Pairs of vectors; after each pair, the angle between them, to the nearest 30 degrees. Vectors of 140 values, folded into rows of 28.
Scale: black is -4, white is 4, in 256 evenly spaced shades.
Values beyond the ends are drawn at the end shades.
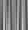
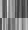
120 degrees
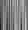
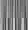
120 degrees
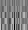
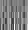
150 degrees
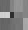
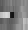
30 degrees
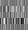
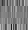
90 degrees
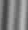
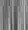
60 degrees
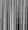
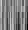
30 degrees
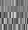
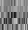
150 degrees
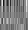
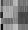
90 degrees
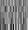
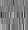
120 degrees
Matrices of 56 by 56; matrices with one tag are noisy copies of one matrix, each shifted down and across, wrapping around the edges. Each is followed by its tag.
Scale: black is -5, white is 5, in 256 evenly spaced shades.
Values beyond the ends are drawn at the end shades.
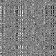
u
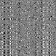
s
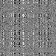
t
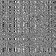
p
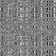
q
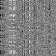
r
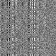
u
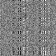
u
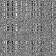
t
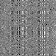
u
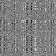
t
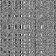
p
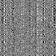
s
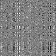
u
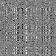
t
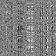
r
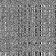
p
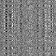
s
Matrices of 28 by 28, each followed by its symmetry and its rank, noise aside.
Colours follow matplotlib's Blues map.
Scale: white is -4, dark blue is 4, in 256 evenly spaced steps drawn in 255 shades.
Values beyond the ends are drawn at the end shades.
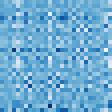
antisymmetric, rank four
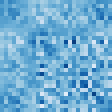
symmetric, rank four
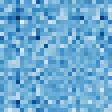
symmetric, rank six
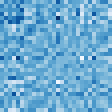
symmetric, rank four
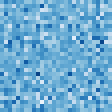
antisymmetric, rank six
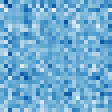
antisymmetric, rank eight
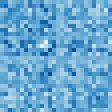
symmetric, rank four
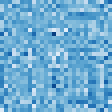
no symmetry, rank four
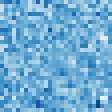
antisymmetric, rank six
